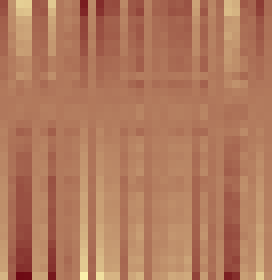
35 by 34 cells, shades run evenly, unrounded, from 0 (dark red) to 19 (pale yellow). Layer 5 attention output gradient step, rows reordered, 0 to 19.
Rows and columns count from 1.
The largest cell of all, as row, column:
35, 11
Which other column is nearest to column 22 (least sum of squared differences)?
17
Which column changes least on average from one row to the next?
8
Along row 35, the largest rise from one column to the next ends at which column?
5
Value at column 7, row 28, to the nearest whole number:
6
